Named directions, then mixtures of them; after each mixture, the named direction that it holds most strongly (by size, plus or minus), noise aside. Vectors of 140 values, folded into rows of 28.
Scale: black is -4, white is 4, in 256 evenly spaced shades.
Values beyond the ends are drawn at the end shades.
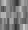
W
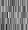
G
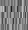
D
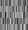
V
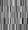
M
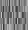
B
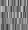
D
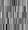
G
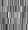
G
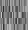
B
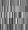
B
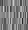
M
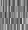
M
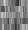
W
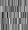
D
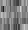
W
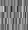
D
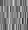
M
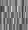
D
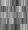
W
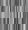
W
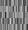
V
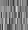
B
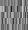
D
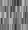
W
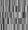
B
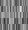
M
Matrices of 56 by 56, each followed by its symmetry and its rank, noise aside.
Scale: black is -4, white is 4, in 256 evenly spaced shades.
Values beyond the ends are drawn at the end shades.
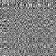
no symmetry, rank five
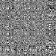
no symmetry, rank six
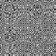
symmetric, rank five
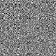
no symmetry, rank five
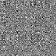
no symmetry, rank six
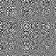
symmetric, rank five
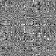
no symmetry, rank six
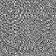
symmetric, rank seven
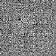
symmetric, rank seven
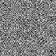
symmetric, rank seven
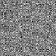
no symmetry, rank seven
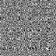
no symmetry, rank six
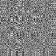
no symmetry, rank six
